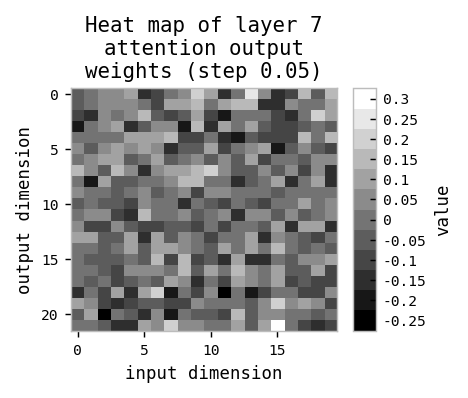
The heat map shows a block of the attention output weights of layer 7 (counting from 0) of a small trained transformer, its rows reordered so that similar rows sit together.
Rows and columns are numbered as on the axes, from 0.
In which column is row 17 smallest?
9
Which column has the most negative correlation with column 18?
1
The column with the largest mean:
6
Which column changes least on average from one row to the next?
2
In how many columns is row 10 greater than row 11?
6
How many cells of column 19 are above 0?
9
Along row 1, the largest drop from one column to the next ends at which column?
14
